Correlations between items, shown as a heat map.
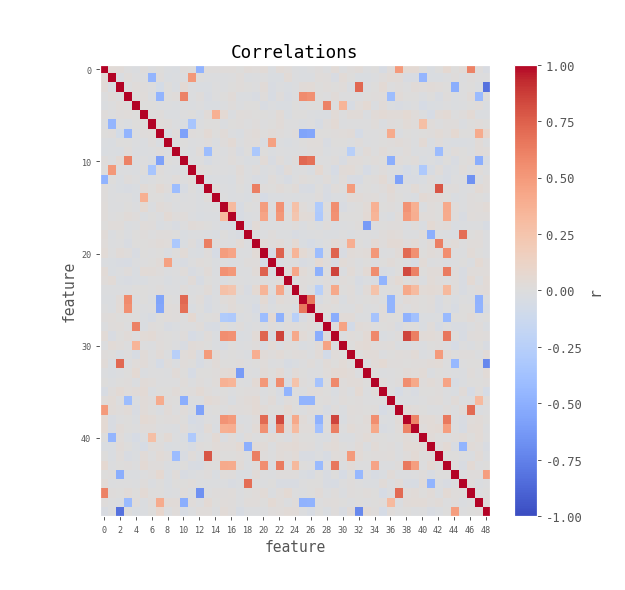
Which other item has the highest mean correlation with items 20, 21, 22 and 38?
29
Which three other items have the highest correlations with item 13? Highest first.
42, 19, 31
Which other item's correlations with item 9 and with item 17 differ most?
33
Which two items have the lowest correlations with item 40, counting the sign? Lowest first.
1, 11
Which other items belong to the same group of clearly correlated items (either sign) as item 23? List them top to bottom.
35
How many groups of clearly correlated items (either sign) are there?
12
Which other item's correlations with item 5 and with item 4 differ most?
28
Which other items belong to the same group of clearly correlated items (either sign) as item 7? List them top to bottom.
3, 10, 25, 26, 36, 47
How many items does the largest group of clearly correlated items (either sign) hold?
11
